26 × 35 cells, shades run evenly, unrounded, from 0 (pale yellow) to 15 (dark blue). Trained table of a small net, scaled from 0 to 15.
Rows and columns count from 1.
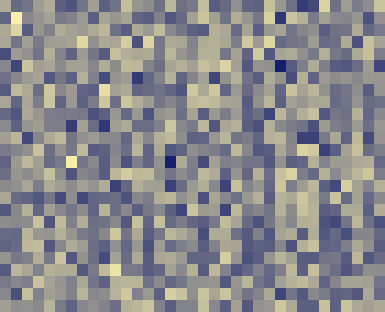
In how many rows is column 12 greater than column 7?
11
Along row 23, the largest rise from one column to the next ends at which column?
12
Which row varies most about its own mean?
6
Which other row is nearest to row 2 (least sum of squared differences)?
8
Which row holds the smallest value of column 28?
13
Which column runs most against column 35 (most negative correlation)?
21
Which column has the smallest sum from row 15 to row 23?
26
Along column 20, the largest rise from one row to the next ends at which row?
7
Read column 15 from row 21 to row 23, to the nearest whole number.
6 5 10
